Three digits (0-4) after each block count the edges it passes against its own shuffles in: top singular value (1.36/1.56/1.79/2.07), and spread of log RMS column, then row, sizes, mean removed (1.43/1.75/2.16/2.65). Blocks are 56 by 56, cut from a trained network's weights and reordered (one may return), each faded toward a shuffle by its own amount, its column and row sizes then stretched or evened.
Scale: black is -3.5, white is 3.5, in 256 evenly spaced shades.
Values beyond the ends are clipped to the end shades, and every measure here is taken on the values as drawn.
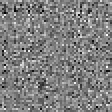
2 3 1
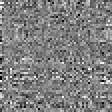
3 2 3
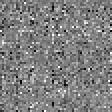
1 2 2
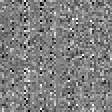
1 4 1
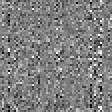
1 4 0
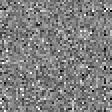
2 2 1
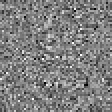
1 0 1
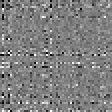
4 3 4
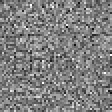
2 0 0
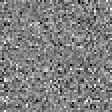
2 2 2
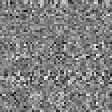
3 1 4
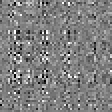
4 4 4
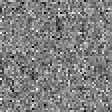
1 2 1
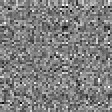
3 2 1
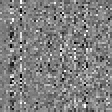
3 4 0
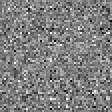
3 1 3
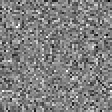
2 1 0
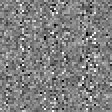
0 3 0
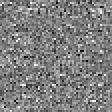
1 1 2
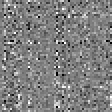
1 4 2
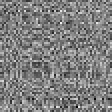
4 0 2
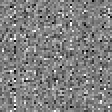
1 4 1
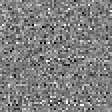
0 0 4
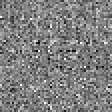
1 1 2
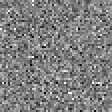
0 0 2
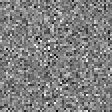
1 1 0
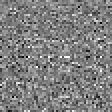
2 1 3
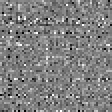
1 1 4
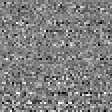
1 0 4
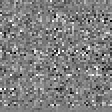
0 2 4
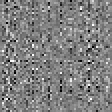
3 4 2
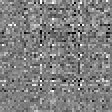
3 3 4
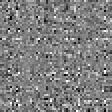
1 3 4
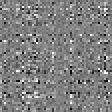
3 4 4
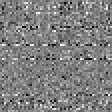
3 1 4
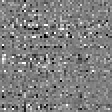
1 2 4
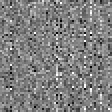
3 4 1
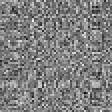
4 1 0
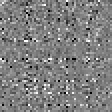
0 3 4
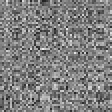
4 1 2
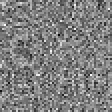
3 0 1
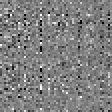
1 4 2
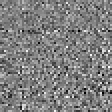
3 2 3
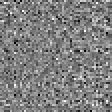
2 2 3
